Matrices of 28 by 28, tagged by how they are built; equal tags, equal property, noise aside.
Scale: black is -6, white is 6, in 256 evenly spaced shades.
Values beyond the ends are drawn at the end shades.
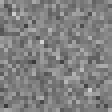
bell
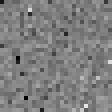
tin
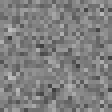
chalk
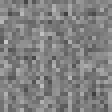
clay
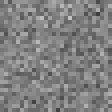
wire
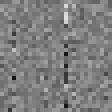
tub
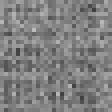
clay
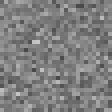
wire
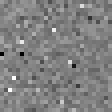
tin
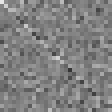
bell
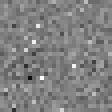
tin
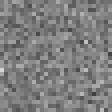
wire
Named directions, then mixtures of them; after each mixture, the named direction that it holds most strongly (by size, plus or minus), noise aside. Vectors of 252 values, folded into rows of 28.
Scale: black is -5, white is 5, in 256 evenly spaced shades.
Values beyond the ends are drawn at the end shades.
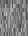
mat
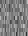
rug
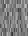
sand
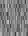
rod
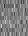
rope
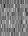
rope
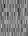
rope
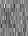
rope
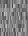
mat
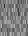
rope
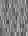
rod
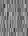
sand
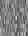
rug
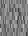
rug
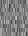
rug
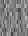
sand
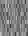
rod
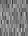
mat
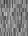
mat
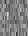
rug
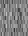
sand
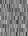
rug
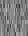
rod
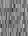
mat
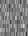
rug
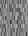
rug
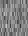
mat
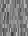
sand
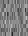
sand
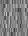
sand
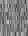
rod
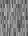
mat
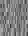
rod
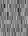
rod
